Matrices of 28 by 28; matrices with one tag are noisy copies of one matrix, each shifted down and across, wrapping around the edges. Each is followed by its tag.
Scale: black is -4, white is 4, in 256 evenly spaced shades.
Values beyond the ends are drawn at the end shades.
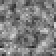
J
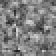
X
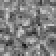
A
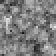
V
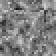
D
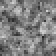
D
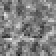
J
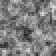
V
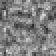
A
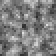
J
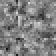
X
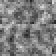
J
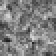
D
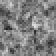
D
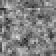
X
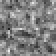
A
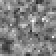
V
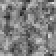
J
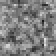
X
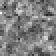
D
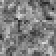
D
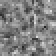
X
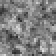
D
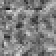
J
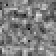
A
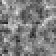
J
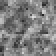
J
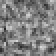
A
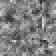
X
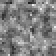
J
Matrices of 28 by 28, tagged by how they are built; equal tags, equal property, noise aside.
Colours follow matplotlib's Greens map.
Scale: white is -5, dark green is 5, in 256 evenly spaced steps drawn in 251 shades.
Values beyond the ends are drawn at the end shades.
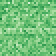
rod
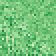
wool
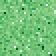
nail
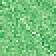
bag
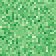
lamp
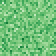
lamp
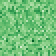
rod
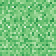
rod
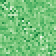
bag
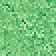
bag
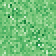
bag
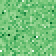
nail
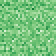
rod
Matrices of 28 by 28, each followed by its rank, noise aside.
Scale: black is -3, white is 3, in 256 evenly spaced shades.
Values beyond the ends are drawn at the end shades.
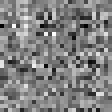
six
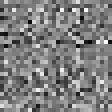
six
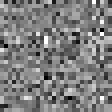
six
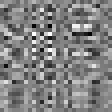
two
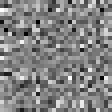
six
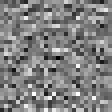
six
